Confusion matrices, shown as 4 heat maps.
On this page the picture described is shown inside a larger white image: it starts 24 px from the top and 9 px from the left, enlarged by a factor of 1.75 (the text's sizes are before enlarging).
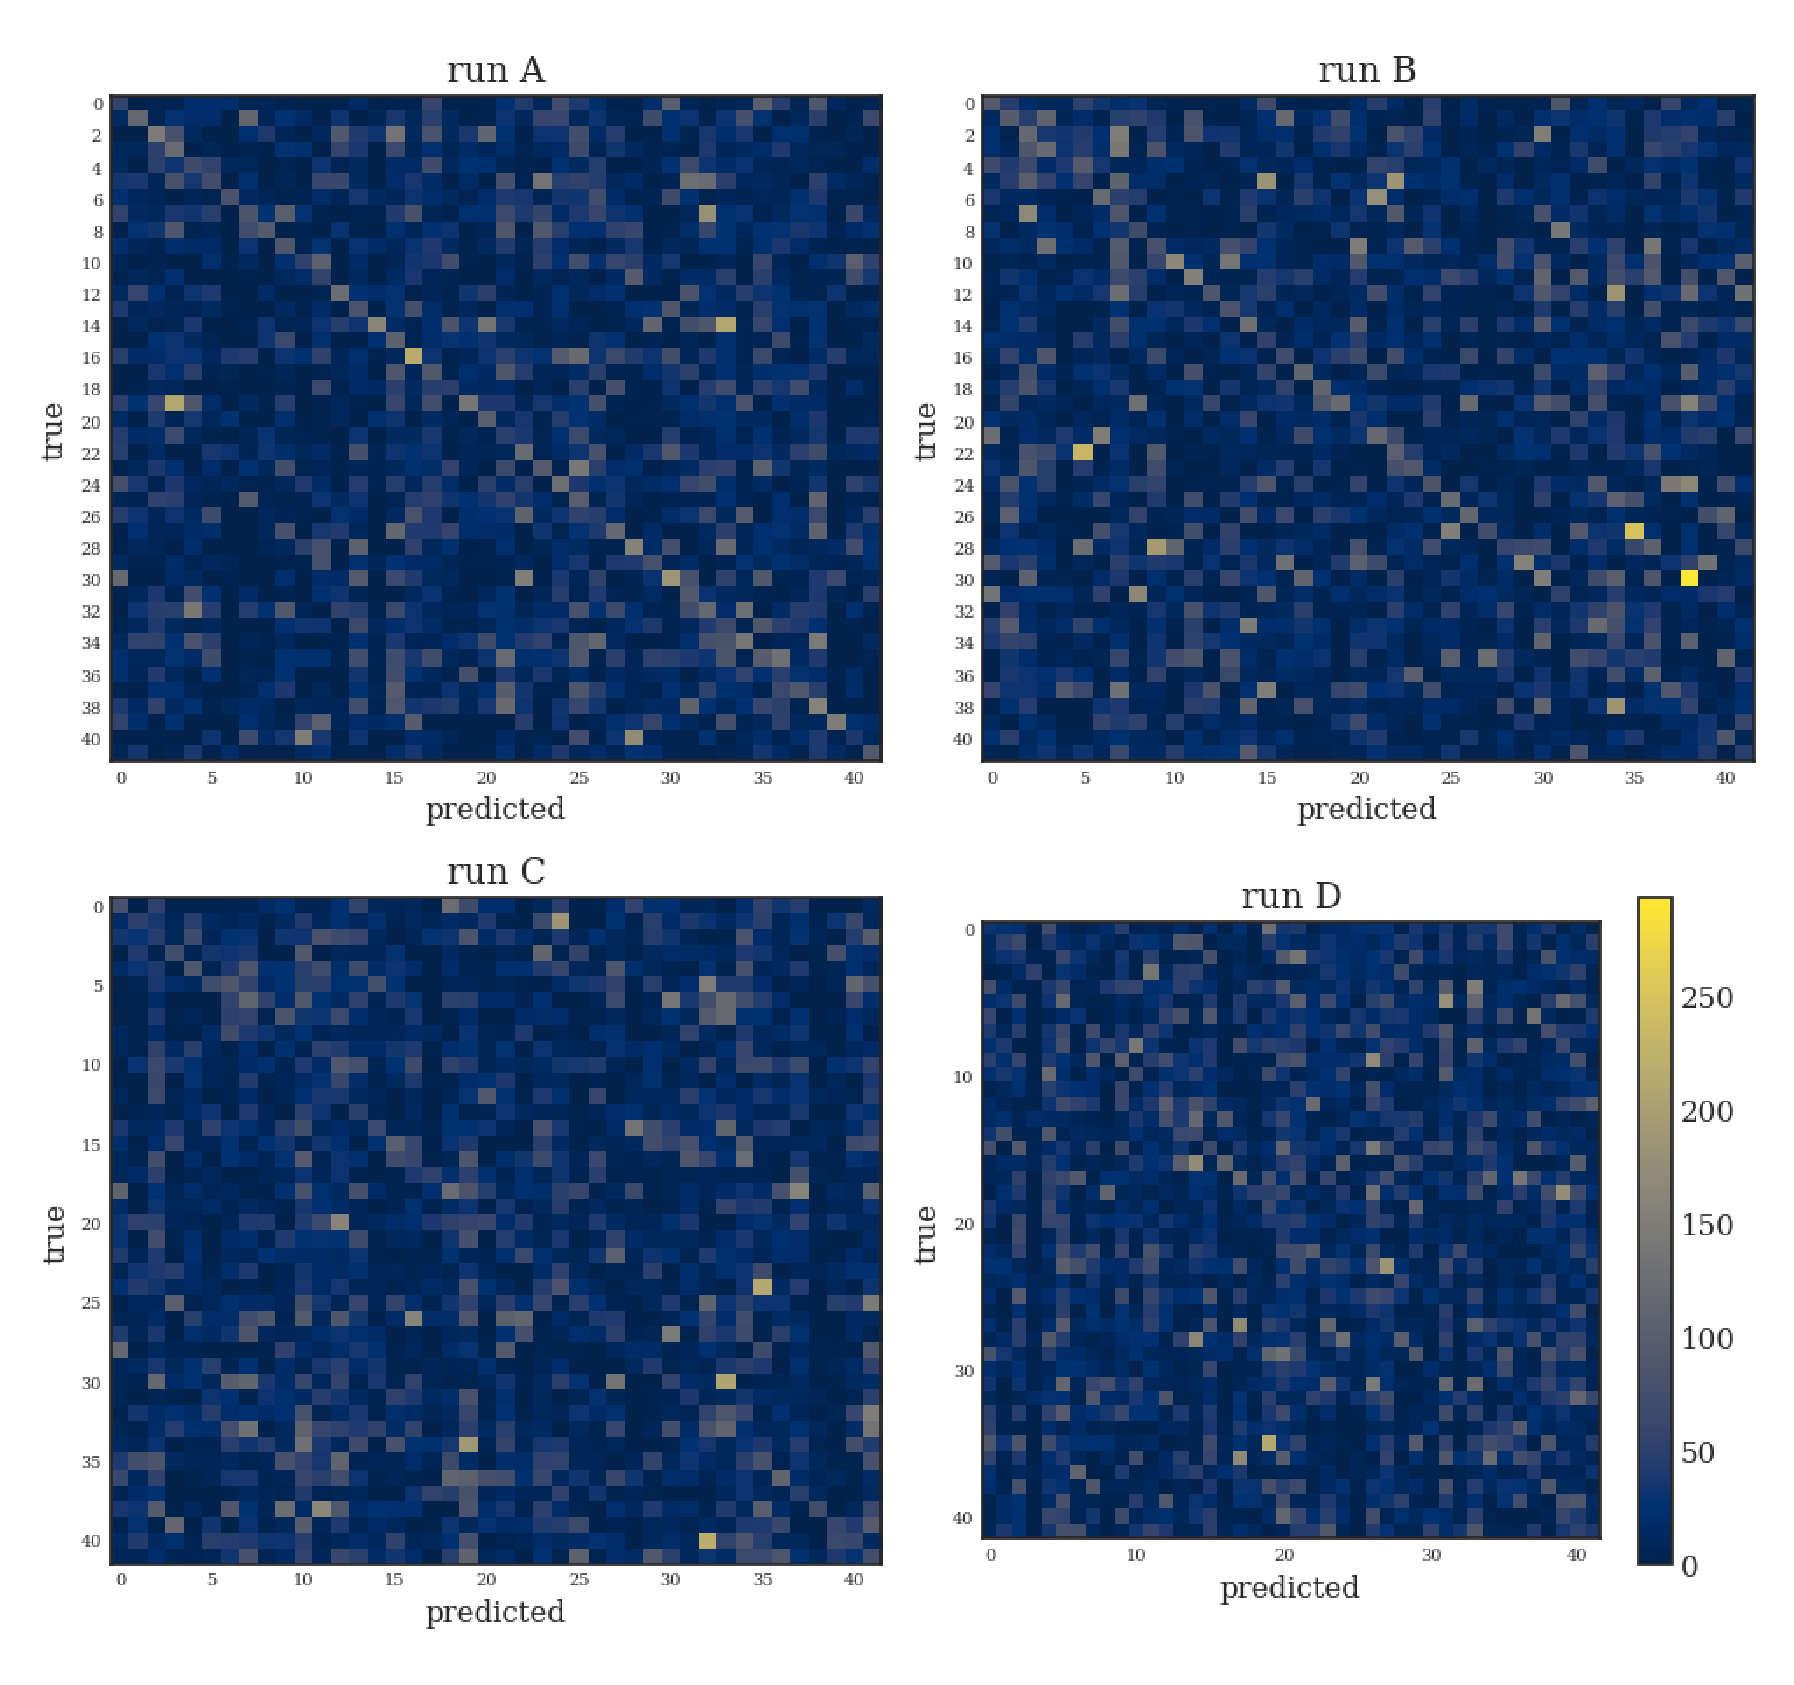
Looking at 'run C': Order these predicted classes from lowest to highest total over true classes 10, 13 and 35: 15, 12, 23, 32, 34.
15, 23, 32, 34, 12
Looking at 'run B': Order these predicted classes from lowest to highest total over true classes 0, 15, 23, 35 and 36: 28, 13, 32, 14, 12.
12, 14, 28, 32, 13
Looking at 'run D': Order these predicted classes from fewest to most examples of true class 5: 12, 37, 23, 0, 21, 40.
37, 0, 12, 23, 40, 21
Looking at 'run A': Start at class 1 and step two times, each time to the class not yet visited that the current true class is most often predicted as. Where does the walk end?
32
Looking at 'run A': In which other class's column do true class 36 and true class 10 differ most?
11
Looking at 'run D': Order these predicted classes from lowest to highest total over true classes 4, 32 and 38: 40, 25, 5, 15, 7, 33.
25, 15, 5, 40, 7, 33
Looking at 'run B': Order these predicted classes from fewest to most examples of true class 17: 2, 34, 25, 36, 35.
35, 36, 25, 34, 2
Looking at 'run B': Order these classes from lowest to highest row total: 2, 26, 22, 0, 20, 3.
20, 0, 26, 22, 3, 2
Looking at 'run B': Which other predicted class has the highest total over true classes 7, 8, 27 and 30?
38
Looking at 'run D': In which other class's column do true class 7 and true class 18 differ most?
39
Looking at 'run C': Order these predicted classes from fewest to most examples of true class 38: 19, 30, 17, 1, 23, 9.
17, 30, 1, 23, 19, 9
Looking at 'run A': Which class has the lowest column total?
6
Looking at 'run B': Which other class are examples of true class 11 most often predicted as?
30
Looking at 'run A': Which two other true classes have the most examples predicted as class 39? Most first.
30, 16
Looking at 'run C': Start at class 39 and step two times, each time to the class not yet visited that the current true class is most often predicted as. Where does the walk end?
23
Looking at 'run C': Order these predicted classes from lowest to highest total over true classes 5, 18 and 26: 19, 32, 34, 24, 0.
24, 0, 34, 19, 32
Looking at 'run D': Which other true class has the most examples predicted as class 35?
29
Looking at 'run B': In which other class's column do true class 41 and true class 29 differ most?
16
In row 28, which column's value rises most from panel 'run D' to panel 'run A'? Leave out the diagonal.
33
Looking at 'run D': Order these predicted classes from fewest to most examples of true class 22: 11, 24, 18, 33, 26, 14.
18, 33, 24, 14, 26, 11
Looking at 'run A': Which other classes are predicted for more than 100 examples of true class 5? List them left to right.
23, 31, 32
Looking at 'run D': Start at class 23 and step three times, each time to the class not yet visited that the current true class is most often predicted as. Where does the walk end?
36
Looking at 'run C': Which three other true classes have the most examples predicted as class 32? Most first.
40, 5, 25
